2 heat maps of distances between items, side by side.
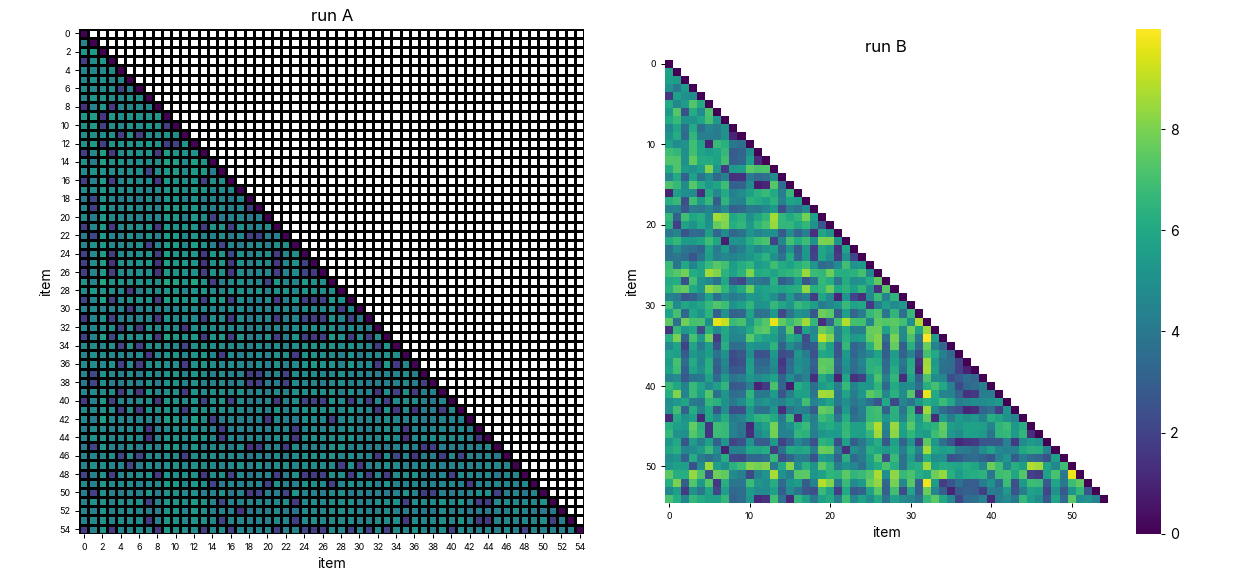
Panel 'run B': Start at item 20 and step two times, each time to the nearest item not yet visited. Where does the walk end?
19
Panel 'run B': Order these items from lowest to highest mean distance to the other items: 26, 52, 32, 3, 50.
52, 3, 50, 26, 32
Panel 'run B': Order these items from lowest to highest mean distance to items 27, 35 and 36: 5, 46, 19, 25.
46, 5, 25, 19
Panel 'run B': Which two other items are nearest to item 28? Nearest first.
26, 42
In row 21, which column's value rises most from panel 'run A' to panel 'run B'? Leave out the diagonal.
26
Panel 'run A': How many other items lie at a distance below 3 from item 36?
8
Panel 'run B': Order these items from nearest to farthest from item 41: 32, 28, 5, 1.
28, 5, 1, 32
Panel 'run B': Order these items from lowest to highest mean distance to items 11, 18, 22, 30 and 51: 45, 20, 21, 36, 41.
36, 21, 45, 41, 20
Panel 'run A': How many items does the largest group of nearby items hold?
15
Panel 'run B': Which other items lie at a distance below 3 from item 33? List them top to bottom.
0, 4, 16, 44
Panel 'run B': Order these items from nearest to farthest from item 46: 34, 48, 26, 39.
39, 48, 34, 26
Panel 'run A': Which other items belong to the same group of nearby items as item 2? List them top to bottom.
9, 10, 12
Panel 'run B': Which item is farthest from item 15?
50
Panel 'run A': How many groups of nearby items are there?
8
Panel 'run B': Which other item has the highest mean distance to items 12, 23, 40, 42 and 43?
32
